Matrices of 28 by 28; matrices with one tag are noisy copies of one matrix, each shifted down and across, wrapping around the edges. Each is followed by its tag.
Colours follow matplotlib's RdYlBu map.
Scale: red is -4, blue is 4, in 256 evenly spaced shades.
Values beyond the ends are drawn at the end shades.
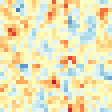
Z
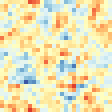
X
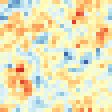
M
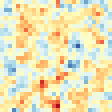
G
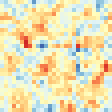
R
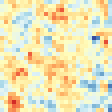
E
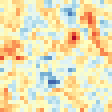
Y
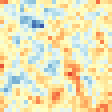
Y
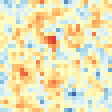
G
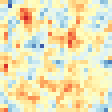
E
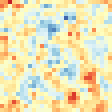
Y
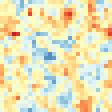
Y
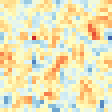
R
